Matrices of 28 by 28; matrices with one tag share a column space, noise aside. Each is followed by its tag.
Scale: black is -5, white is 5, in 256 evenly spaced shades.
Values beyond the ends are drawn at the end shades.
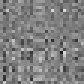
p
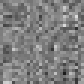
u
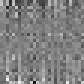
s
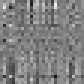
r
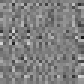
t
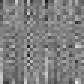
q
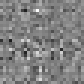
p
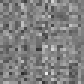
u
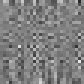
q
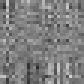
r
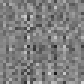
u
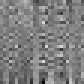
q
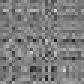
p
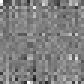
s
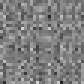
u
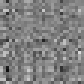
p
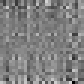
s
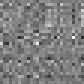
t
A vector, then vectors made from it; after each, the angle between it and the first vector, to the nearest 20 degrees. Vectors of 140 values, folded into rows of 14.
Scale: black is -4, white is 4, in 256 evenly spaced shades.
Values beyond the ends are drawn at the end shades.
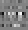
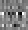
160 degrees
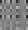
100 degrees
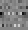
40 degrees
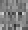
140 degrees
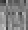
120 degrees
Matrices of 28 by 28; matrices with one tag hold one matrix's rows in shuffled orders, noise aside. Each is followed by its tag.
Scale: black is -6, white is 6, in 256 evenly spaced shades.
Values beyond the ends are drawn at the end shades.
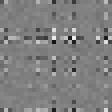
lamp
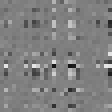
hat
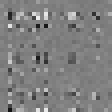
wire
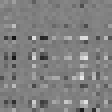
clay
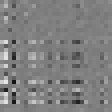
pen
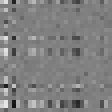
pen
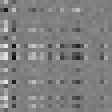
pen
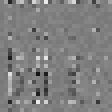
wire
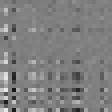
pen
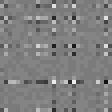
lamp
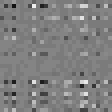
clay
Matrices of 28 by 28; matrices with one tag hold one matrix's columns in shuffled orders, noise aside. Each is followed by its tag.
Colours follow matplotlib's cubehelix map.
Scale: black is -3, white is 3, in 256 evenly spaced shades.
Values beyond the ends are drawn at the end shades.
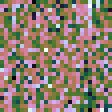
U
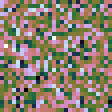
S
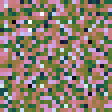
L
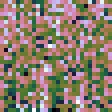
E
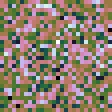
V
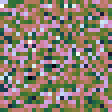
V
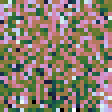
E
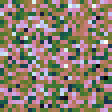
V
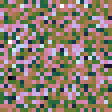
V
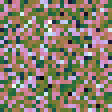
L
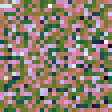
V
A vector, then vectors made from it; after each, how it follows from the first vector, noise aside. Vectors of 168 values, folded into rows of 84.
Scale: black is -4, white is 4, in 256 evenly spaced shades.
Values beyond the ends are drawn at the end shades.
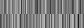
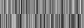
sign-scrambled.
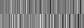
partly zeroed.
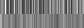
reversed, negated, partly zeroed.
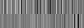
partly zeroed.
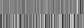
partly zeroed.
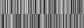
wrapped around.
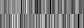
copied.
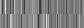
reversed, negated, partly zeroed.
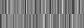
partly zeroed.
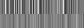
reversed, negated, partly zeroed.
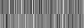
reversed, negated, partly zeroed.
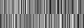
copied.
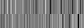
partly zeroed.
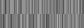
reversed, shrunk.
